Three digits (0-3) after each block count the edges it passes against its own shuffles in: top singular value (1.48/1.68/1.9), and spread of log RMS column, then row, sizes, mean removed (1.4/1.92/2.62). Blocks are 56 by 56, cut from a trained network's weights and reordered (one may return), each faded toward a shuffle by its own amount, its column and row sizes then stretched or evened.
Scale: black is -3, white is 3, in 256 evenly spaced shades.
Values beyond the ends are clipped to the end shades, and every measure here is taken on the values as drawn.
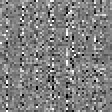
0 3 0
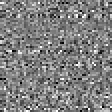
2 0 3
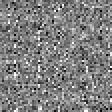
0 2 0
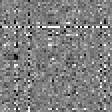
3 2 2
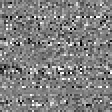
0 0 3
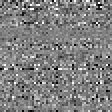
1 1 3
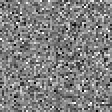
0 0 0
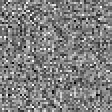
1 1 0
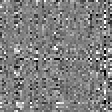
3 3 2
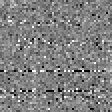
2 0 2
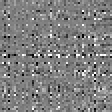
2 3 3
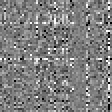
2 3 0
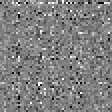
0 2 2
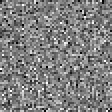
0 0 0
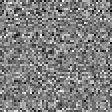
2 0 2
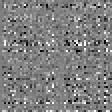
0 3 3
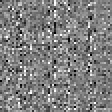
2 3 1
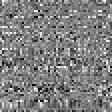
3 2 3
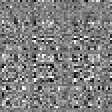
3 2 3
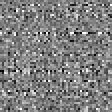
2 0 3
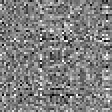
3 2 2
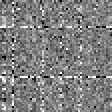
3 2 1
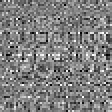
3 0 3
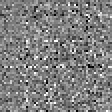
0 2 2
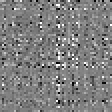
1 3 3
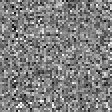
2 2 0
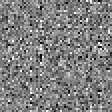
0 2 0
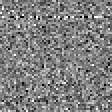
0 0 1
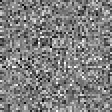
3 1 0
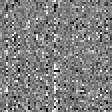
2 3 1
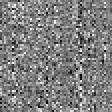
2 3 0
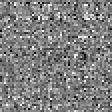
1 2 2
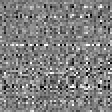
3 2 3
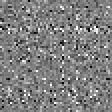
0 2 2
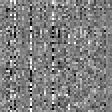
3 3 1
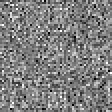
1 1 0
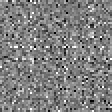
1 1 1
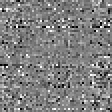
0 2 3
